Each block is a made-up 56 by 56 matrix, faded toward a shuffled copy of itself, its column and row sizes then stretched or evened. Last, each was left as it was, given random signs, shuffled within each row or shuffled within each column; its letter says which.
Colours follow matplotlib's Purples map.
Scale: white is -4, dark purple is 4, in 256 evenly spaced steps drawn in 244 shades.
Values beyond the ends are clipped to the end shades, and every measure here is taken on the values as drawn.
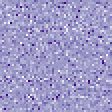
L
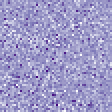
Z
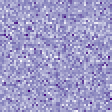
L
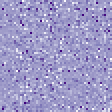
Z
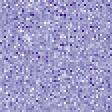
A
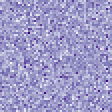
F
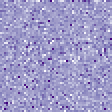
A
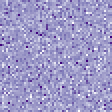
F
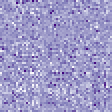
A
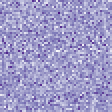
L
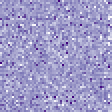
Z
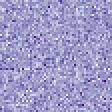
L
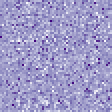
Z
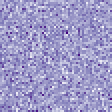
Z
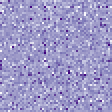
Z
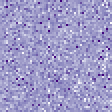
F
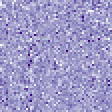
F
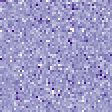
A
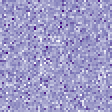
F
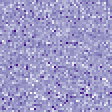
L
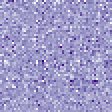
A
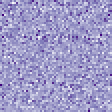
L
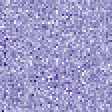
F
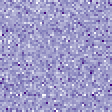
L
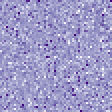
F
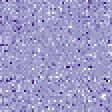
A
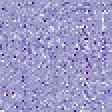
Z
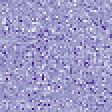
A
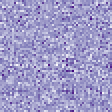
A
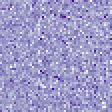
F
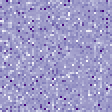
F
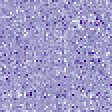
A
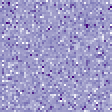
F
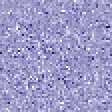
Z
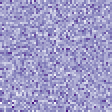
A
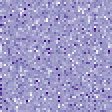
F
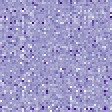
Z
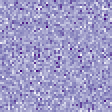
Z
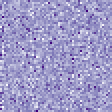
F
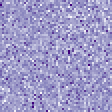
F
